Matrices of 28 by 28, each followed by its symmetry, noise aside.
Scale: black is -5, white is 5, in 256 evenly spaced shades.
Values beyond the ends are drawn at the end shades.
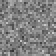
same after a half turn.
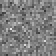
antisymmetric.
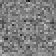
mirrored left to right.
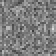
mirrored top to bottom.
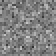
mirrored left to right.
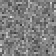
same after a half turn.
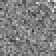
symmetric across the other diagonal.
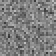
symmetric across the other diagonal.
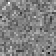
symmetric.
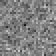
symmetric.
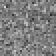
antisymmetric.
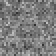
mirrored left to right.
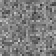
mirrored top to bottom.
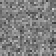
antisymmetric.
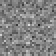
mirrored left to right.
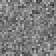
same after a half turn.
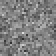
same after a half turn.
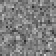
symmetric across the other diagonal.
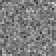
symmetric.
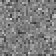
same after a half turn.
